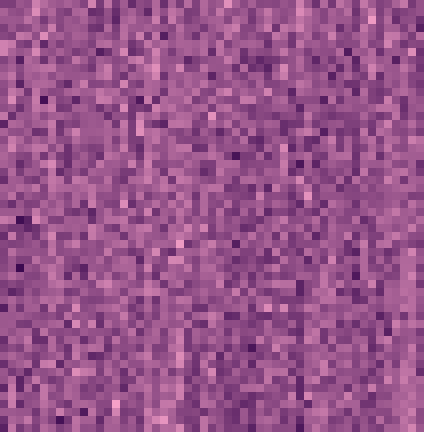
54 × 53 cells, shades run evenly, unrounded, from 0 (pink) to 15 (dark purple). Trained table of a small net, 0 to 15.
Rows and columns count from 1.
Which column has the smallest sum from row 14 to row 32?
7
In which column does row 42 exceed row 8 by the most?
18
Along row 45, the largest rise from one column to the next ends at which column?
28
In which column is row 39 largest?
1
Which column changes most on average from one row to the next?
6
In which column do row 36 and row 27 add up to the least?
19
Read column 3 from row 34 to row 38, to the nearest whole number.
15 7 10 11 8
